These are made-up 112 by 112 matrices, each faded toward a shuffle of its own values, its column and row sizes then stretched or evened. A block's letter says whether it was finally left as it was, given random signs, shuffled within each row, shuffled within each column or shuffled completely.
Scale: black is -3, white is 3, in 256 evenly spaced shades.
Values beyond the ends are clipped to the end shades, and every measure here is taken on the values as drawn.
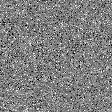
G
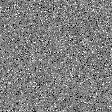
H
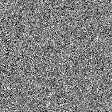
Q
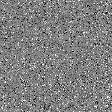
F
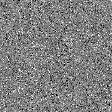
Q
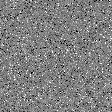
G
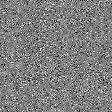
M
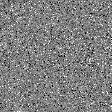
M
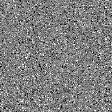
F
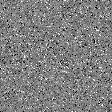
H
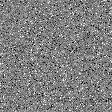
G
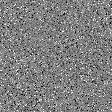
G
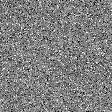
G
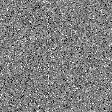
Q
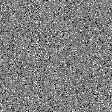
Q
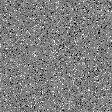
Q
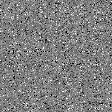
M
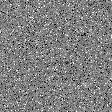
G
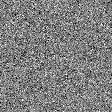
G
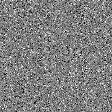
Q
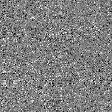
F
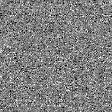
F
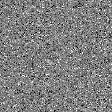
F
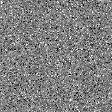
M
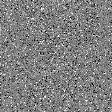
Q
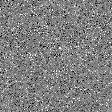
H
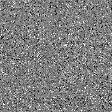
M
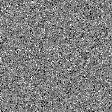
Q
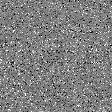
H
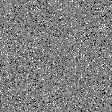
Q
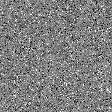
Q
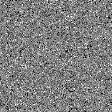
M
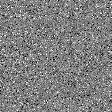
H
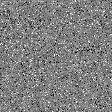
H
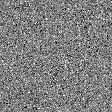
G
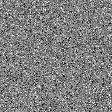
Q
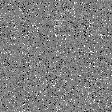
M
